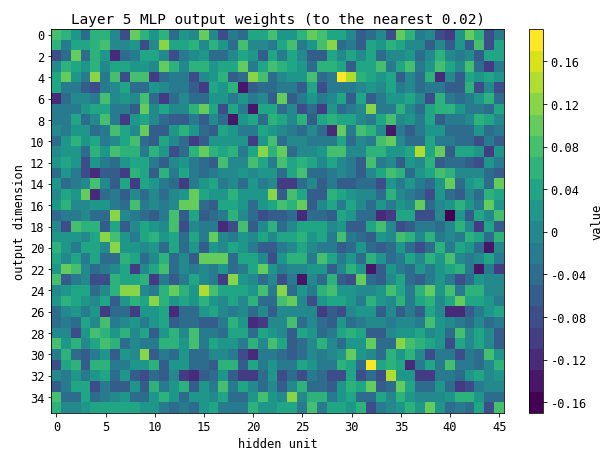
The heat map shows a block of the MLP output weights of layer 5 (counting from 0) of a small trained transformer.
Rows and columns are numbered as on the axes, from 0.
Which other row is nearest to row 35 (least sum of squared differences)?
19
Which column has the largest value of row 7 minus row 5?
15
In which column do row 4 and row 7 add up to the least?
27
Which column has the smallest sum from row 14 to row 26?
33
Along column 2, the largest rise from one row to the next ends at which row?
29
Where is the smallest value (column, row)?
40, 17
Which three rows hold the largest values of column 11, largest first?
1, 3, 22
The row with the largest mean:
24
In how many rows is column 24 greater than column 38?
16
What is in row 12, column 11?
-0.06
